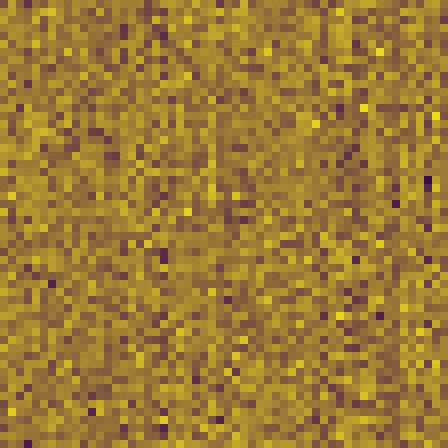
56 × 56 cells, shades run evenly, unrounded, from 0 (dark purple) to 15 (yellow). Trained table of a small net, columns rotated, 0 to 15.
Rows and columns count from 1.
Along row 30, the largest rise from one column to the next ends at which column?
41
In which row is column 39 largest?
33
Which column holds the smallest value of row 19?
45
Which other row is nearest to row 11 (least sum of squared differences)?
34
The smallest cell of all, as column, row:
54, 23
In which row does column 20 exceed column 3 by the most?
14
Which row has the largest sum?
27
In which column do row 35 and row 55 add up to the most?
43
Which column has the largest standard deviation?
21
